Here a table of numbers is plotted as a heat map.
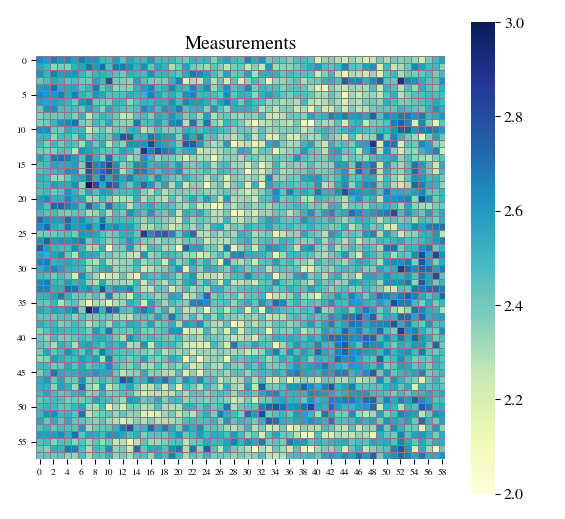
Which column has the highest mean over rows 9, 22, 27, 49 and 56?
51
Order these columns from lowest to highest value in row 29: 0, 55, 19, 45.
45, 19, 0, 55
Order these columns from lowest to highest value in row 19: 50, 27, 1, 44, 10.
27, 1, 10, 50, 44
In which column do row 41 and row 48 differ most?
34
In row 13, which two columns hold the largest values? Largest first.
15, 17
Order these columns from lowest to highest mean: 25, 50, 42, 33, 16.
25, 33, 16, 42, 50
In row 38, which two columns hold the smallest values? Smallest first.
28, 29
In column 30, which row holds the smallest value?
16
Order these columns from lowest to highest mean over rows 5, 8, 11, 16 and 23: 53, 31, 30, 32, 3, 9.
31, 30, 32, 53, 3, 9
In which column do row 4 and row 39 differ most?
52
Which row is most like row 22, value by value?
38
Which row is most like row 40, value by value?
49
